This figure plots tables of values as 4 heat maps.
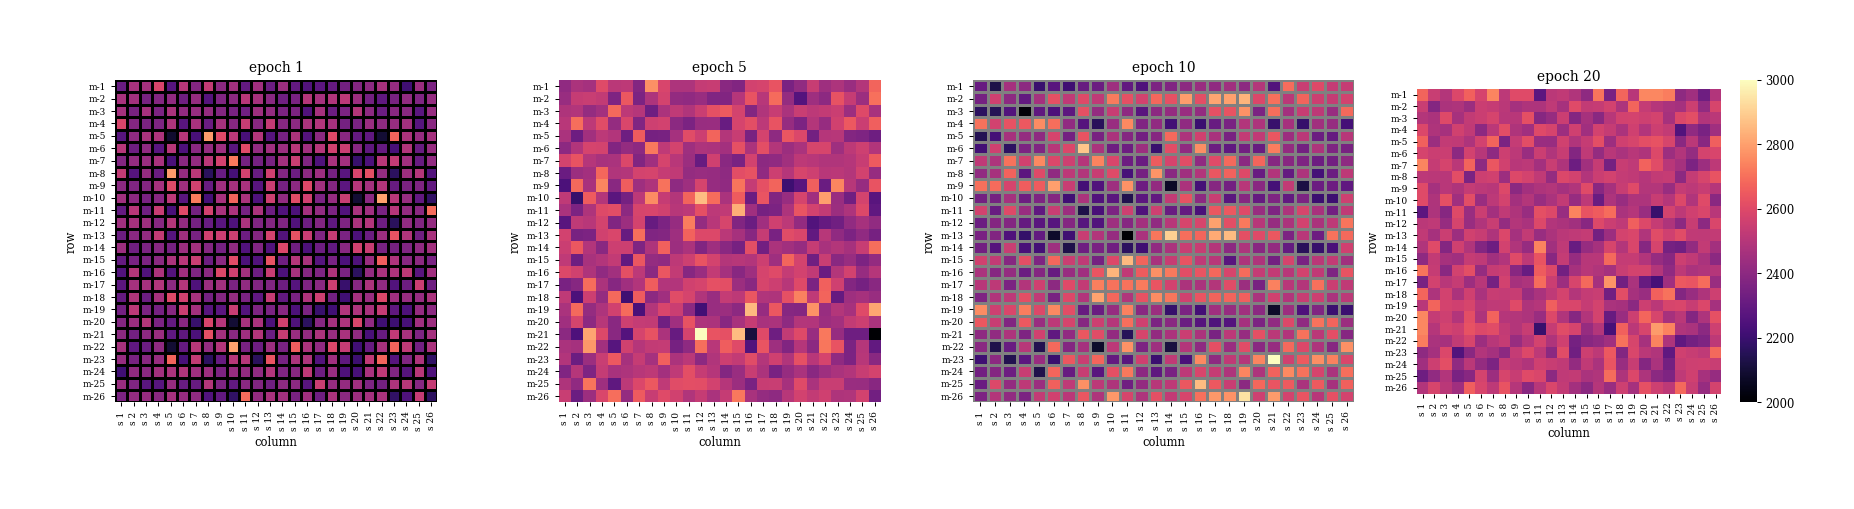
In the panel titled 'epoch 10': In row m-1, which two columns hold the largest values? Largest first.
s 22, s 24
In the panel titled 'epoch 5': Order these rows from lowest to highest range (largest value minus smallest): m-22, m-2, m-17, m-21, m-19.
m-17, m-2, m-22, m-19, m-21
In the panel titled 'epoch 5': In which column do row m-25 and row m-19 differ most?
s 16
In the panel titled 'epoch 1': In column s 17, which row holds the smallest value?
m-19
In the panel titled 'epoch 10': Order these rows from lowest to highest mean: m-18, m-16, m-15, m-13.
m-13, m-15, m-16, m-18
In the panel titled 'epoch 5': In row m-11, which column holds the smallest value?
s 26
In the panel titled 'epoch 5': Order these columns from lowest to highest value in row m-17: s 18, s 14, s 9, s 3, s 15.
s 15, s 9, s 18, s 14, s 3
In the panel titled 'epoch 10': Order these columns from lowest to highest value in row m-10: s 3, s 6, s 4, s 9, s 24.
s 24, s 9, s 4, s 6, s 3
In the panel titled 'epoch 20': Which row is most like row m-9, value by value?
m-13
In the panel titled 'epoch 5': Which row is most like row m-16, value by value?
m-7
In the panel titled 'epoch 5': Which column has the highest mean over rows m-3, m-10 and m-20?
s 12
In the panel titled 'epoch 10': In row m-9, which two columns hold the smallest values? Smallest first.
s 14, s 23
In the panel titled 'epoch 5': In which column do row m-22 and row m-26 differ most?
s 5
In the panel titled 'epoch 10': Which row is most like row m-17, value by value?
m-18
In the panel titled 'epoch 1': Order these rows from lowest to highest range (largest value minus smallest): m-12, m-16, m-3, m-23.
m-3, m-12, m-16, m-23
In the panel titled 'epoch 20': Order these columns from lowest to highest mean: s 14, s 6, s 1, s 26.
s 14, s 6, s 26, s 1
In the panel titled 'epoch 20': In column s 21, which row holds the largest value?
m-21
